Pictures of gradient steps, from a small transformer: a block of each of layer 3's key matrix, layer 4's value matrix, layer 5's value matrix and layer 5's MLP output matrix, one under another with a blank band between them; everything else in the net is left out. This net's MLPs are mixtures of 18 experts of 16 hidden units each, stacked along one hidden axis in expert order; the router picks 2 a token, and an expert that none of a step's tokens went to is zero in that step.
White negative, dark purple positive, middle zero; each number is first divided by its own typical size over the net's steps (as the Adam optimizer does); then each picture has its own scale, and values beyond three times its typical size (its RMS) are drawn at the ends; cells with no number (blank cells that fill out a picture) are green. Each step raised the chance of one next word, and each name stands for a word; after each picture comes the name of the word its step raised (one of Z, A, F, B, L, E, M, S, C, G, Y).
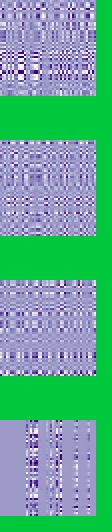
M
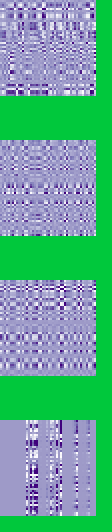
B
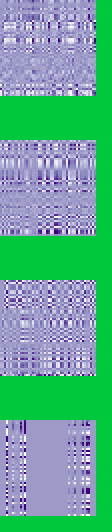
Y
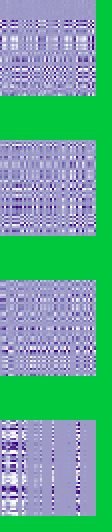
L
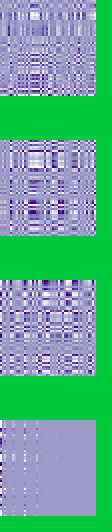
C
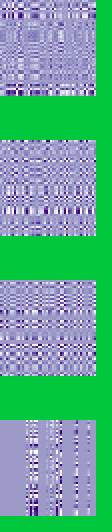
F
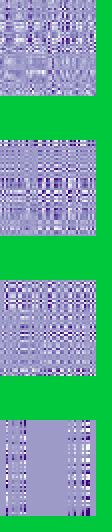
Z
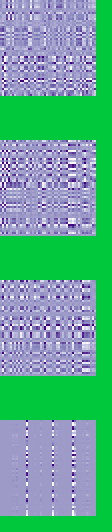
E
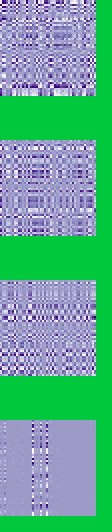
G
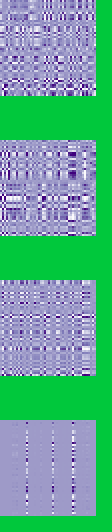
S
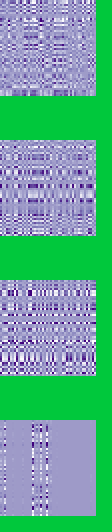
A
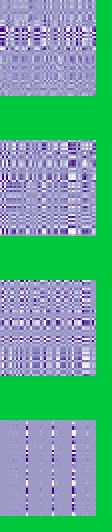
Y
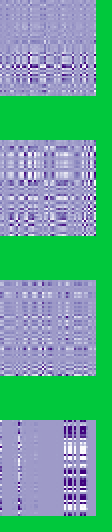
S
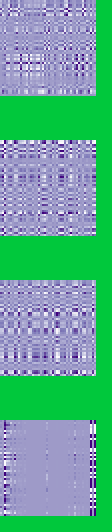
M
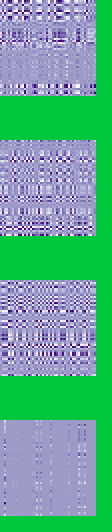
F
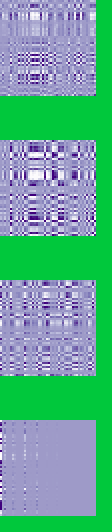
S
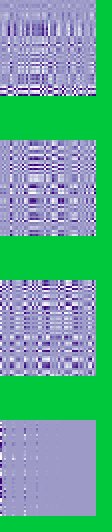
B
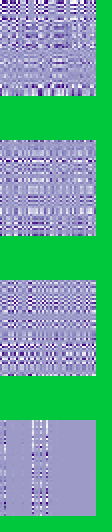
F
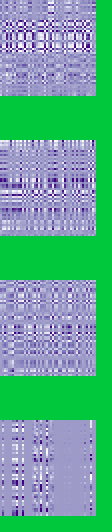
Z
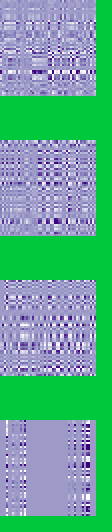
E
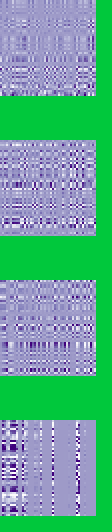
E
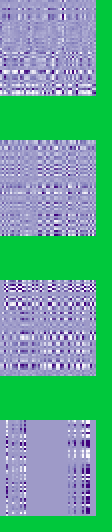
B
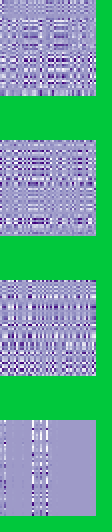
E
